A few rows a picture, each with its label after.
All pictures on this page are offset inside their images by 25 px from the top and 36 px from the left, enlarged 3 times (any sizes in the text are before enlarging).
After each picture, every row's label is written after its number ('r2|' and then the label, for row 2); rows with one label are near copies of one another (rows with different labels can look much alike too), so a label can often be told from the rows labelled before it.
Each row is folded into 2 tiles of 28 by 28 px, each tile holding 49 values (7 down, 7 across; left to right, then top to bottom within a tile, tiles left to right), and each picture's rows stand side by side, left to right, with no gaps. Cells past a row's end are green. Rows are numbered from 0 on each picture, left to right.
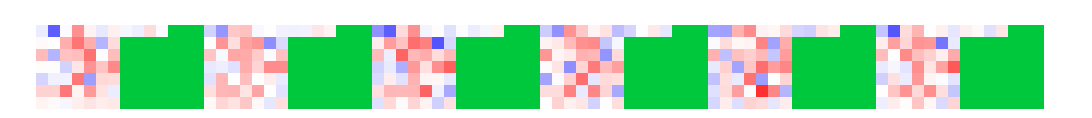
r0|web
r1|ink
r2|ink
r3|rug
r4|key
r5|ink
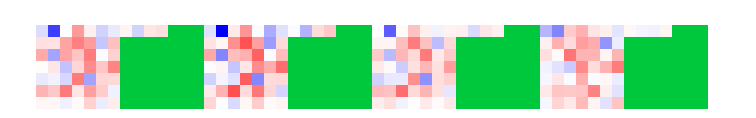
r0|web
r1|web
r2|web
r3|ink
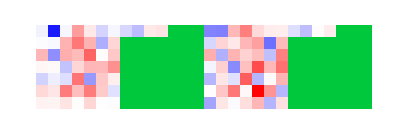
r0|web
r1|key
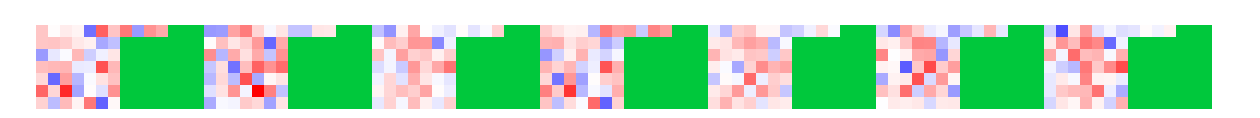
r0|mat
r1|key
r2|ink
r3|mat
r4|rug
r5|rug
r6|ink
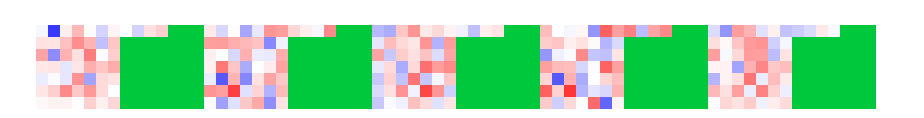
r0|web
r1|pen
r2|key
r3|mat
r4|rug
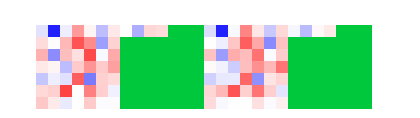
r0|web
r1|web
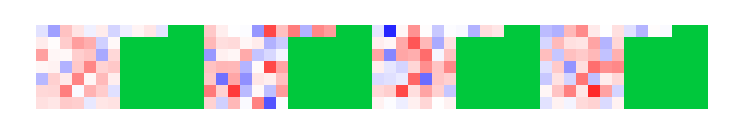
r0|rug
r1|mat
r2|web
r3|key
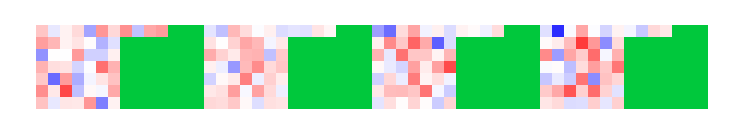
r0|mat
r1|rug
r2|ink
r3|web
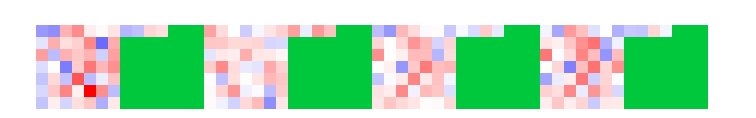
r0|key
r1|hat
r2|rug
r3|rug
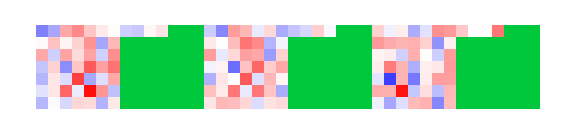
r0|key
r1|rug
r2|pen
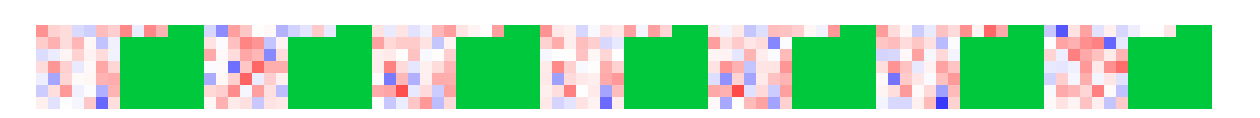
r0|hat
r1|rug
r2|pen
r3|hat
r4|pen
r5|hat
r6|ink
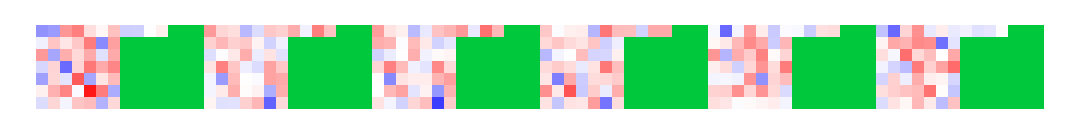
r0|key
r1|hat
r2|hat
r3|mat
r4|web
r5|ink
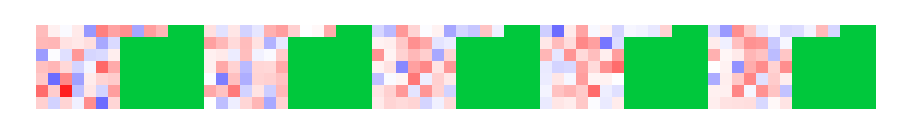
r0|mat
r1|pen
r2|rug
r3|ink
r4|rug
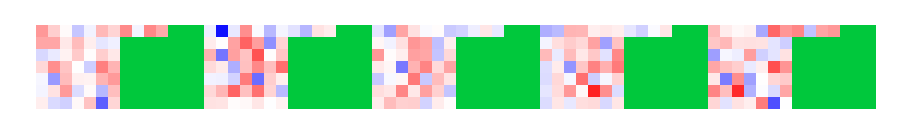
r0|hat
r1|web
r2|rug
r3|key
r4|mat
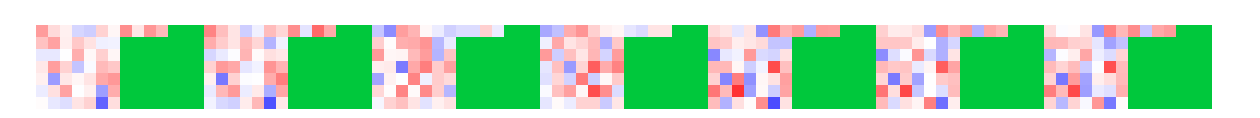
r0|hat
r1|hat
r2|rug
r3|key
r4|mat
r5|mat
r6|mat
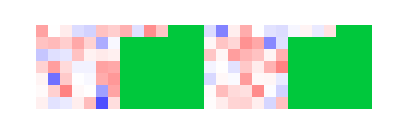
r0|hat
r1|ink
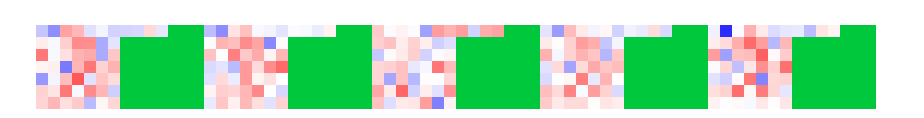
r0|rug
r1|ink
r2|mat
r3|rug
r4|web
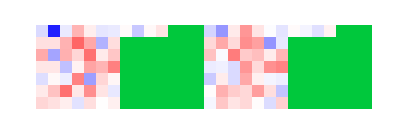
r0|web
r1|ink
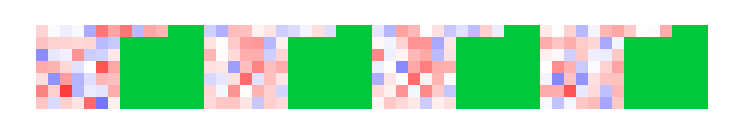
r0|mat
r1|rug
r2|rug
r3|pen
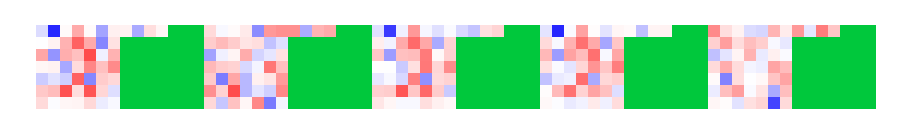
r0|web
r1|mat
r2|web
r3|web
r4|hat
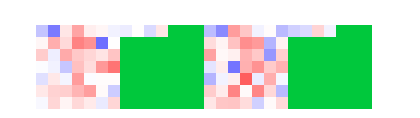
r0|ink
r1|rug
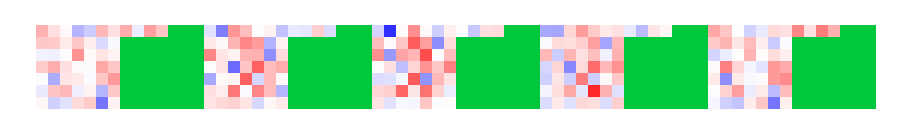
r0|hat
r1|rug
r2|web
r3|key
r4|hat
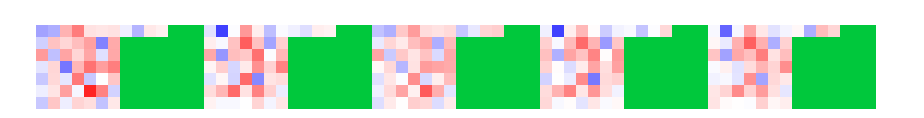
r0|key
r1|web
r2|key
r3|web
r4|web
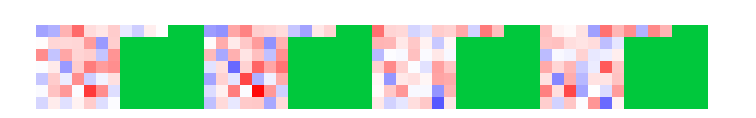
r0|key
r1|key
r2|hat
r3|mat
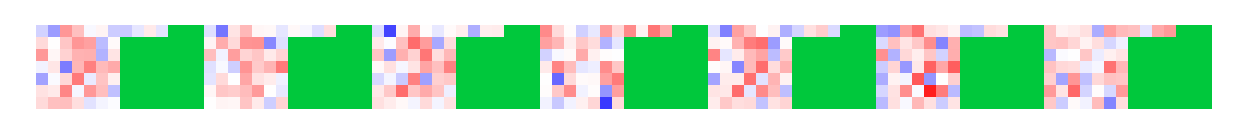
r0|rug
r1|ink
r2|web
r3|hat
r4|rug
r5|key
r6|mat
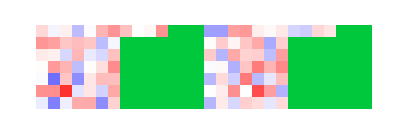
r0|pen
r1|key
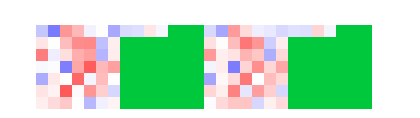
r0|rug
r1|rug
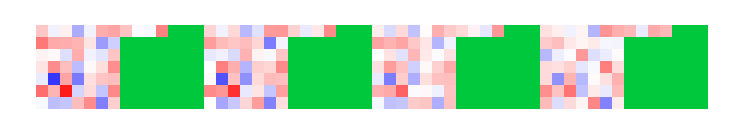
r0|pen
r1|pen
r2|pen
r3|mat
